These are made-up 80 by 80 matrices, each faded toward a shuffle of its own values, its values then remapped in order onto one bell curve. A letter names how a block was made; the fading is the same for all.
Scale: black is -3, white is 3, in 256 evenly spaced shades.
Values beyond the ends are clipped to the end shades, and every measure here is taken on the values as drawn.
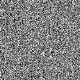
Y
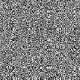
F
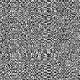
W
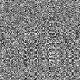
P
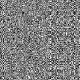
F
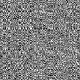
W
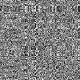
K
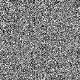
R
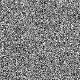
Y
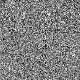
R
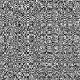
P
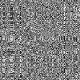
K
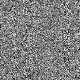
Y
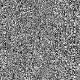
Y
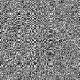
P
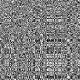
W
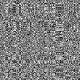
P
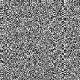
K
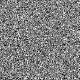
R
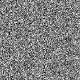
Y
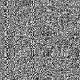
F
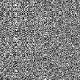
F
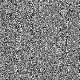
Y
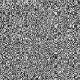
K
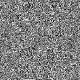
R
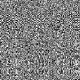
K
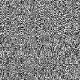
K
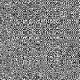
P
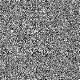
R
